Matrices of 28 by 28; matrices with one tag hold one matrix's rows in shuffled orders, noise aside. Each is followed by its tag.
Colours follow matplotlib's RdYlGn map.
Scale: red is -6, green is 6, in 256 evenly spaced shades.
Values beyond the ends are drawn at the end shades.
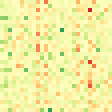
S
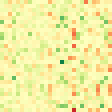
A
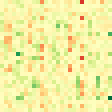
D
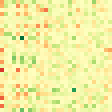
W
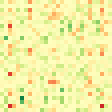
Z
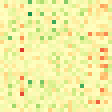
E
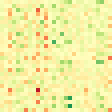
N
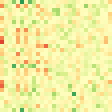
W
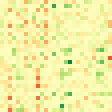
N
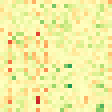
N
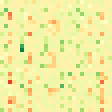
Z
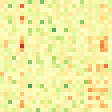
E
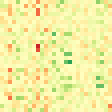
N
